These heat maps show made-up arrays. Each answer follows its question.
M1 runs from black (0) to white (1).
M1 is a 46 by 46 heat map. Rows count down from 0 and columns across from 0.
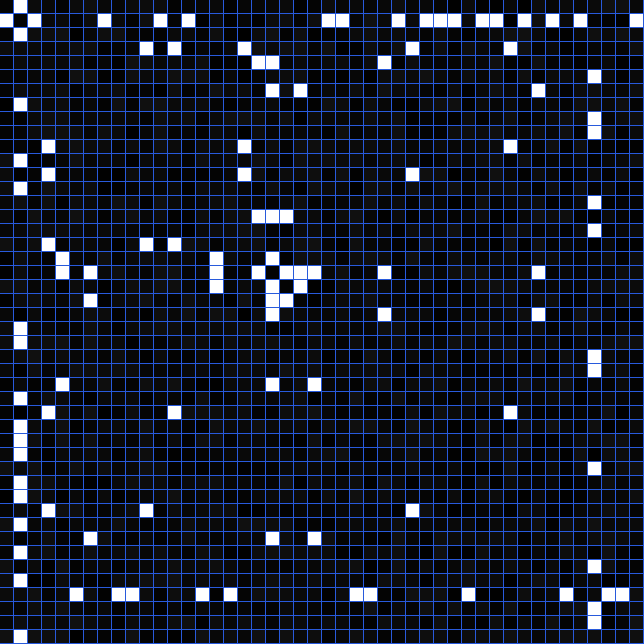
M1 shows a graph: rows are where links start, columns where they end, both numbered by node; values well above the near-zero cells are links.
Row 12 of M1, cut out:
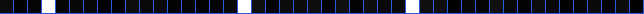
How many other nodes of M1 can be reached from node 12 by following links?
5
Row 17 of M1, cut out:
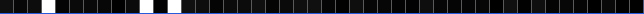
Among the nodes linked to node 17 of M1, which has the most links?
node 3
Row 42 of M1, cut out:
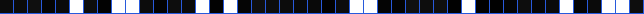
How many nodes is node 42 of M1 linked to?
11
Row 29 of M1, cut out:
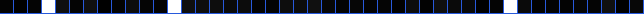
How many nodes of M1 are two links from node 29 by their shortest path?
2
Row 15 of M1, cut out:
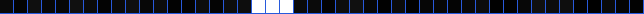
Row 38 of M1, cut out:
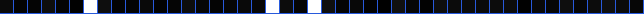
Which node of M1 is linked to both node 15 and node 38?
node 19
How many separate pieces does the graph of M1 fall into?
4
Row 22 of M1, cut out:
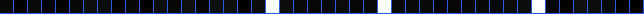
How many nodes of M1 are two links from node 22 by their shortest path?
6
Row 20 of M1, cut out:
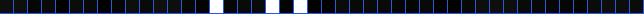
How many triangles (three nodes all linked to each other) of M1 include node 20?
2
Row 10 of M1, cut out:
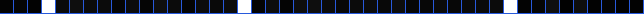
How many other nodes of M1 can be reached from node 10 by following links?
5
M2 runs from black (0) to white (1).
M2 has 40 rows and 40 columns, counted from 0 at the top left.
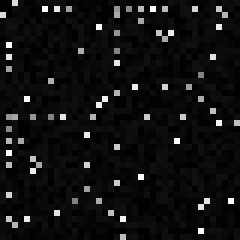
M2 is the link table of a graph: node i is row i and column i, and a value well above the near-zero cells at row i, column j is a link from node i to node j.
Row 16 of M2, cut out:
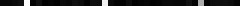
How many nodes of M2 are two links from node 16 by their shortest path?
4
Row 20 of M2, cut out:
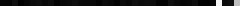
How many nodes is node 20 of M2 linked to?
2
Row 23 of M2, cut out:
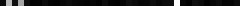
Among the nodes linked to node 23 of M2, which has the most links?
node 1
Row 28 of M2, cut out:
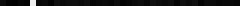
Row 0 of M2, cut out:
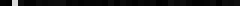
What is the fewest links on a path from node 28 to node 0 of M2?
4
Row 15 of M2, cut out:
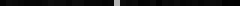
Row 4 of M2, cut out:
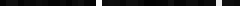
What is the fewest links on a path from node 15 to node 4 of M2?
4
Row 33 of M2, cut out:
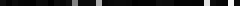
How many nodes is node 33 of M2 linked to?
4
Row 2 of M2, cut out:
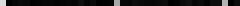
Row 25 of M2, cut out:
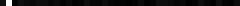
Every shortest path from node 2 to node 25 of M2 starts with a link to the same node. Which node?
node 19
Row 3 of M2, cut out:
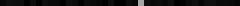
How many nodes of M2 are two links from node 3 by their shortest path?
2
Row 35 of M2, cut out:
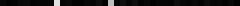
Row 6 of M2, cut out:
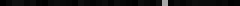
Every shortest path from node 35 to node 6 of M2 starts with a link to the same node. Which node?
node 9
